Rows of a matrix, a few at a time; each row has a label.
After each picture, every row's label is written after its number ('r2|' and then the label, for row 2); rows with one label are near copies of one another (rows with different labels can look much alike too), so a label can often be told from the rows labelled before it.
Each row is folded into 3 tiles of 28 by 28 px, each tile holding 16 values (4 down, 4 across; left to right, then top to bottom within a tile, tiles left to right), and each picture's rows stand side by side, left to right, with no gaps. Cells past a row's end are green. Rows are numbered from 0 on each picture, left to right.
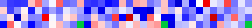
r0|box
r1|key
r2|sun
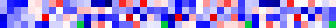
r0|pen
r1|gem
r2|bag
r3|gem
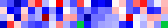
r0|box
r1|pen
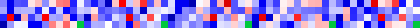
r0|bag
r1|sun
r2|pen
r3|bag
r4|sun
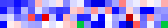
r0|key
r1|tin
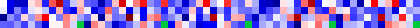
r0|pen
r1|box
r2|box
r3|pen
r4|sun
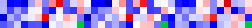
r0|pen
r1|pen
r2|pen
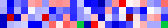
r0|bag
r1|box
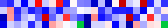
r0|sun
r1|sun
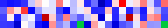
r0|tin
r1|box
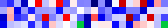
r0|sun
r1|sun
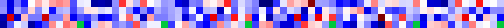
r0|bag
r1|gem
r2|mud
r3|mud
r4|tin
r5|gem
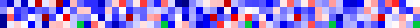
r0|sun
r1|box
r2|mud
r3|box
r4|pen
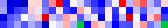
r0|pen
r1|box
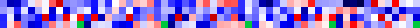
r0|mud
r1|bag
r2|bag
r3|mud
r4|gem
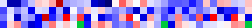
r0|mud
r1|gem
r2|key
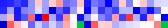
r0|key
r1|key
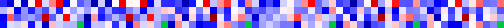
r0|sun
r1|sun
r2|box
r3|pen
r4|box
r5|box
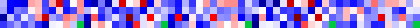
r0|pen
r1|sun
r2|bag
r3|sun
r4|tin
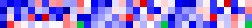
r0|key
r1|pen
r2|pen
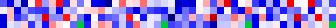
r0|sun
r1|gem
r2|pen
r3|sun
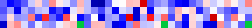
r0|key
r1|mud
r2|tin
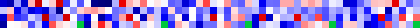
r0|sun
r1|gem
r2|box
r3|bag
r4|mud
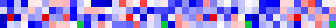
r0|bag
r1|gem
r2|key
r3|pen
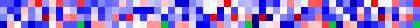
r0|box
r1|key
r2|mud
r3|bag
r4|box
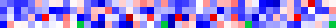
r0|key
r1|tin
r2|bag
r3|pen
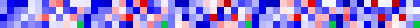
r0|pen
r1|pen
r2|mud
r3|pen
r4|sun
